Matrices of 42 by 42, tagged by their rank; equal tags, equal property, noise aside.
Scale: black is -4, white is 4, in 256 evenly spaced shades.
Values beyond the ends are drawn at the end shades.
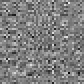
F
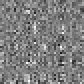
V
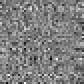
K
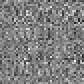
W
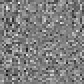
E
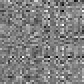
F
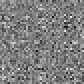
W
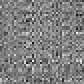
V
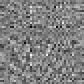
K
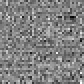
W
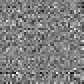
F
